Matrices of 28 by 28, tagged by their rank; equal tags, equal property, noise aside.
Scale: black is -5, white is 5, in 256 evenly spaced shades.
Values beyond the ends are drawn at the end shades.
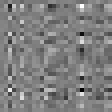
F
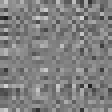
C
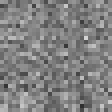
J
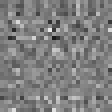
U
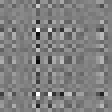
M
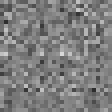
J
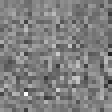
J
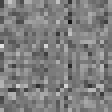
U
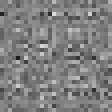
J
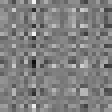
F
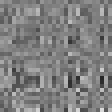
F
